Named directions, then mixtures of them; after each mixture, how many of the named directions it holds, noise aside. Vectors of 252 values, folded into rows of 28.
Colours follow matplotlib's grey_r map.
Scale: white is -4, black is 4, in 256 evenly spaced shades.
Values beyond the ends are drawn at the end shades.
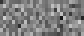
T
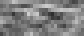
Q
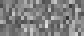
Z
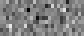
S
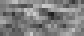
one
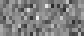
three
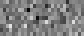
two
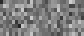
two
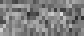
four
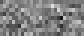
two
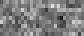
four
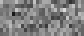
four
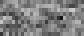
two
